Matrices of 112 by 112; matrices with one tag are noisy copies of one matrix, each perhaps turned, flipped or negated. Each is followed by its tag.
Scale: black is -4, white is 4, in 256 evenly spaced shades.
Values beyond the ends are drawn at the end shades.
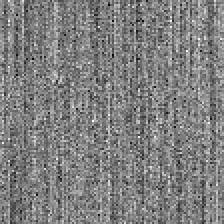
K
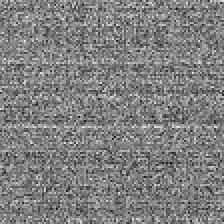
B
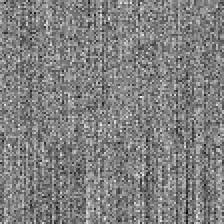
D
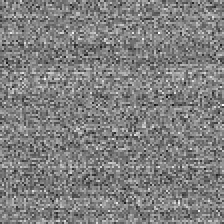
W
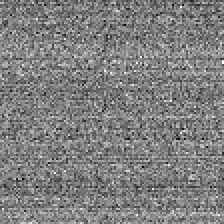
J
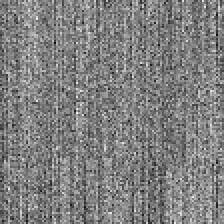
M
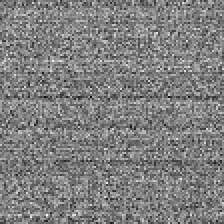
B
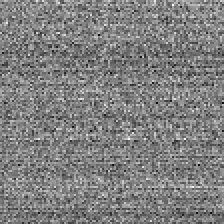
J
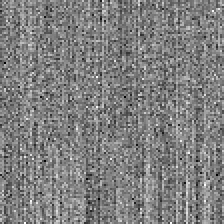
D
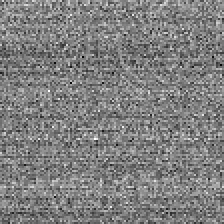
J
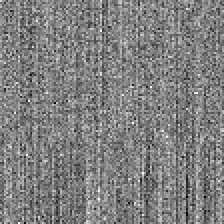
D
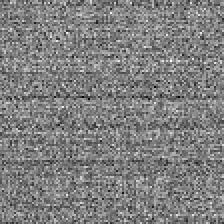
B
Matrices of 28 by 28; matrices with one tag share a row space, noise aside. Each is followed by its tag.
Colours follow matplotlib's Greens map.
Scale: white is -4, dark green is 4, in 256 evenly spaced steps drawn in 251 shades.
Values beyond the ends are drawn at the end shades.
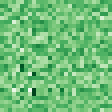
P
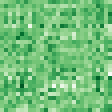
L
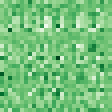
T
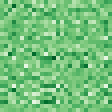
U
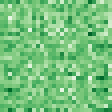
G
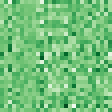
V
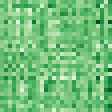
L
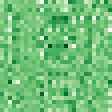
V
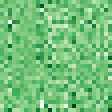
V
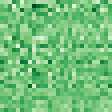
P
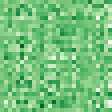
L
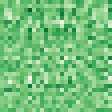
G
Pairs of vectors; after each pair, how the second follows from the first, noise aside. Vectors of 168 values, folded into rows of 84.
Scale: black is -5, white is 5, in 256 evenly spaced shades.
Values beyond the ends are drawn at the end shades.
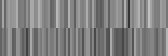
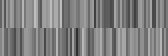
wrapped around, negated.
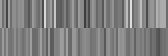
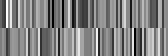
wrapped around, negated, scaled up.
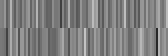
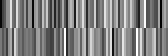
wrapped around, negated, scaled up.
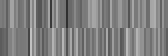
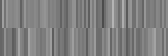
wrapped around, shrunk.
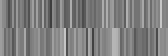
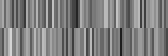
wrapped around, negated.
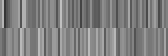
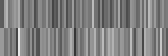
wrapped around, negated.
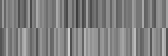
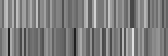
wrapped around, negated.
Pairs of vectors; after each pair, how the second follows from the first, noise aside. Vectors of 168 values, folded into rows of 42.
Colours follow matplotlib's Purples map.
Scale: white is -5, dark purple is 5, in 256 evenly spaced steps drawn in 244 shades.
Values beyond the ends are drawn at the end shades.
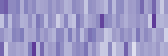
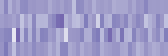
reversed, negated, partly zeroed.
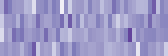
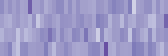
reversed, negated, shrunk.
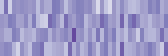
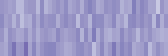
wrapped around, negated, shrunk.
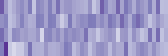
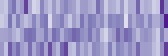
reversed.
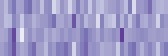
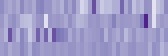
reversed, negated, partly zeroed.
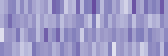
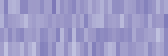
reversed, negated, shrunk.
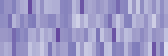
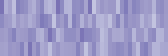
reversed, negated, shrunk.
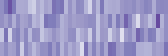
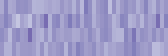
reversed, negated, shrunk.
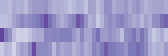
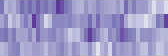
reversed.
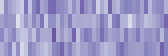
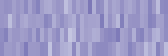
wrapped around, shrunk.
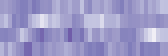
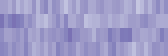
reversed, negated, shrunk.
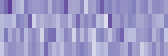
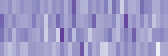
reversed, negated, partly zeroed.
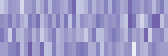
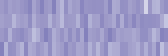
wrapped around, shrunk.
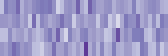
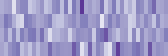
reversed.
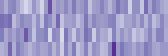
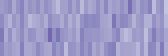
wrapped around, shrunk.
